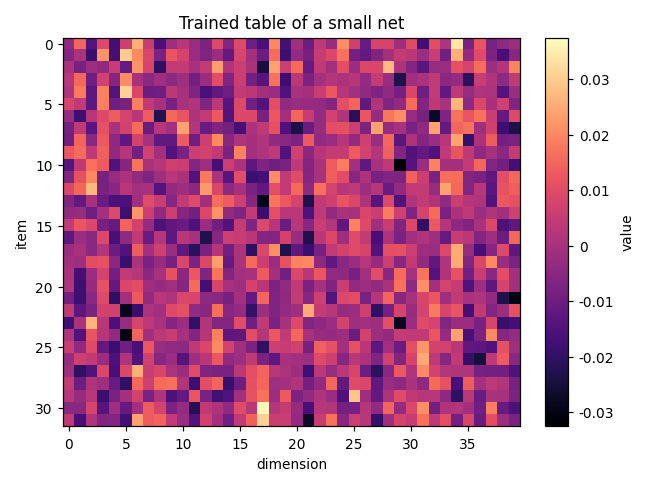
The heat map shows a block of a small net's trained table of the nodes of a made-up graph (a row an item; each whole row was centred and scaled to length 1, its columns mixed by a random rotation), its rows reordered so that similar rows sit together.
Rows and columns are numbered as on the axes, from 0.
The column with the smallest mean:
4
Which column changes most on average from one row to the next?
5
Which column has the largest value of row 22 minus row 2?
21
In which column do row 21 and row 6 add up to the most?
28
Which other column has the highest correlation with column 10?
36
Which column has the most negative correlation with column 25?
9
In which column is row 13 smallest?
17
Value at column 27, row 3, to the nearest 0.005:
0.005
